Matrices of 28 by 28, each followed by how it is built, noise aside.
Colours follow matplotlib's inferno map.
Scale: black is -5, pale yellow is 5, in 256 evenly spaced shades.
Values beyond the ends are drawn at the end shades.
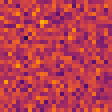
repeating rows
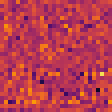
uneven rows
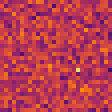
noise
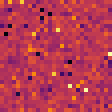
sparse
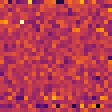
uneven rows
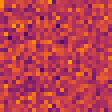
repeating rows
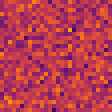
noise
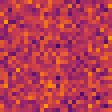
repeating rows
